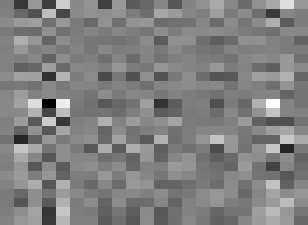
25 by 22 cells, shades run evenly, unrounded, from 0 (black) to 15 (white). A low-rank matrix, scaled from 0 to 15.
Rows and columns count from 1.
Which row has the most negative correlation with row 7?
14
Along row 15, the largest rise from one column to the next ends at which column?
5
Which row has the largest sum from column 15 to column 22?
1
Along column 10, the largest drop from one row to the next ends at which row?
18
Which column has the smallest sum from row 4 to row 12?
4
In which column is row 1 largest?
21
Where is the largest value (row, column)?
12, 20
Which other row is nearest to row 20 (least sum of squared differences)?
11
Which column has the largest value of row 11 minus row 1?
2
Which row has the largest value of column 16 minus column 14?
16
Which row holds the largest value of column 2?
17
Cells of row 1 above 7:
15
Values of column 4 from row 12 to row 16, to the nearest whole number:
0 4 12 5 9
